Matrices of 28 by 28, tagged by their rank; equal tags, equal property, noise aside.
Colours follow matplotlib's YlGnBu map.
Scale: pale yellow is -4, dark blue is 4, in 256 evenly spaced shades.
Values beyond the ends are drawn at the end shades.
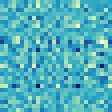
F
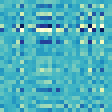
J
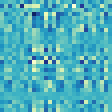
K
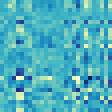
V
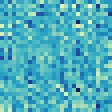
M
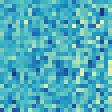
M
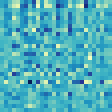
K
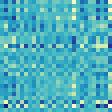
V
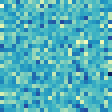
M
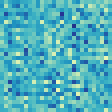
M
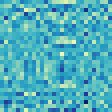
F
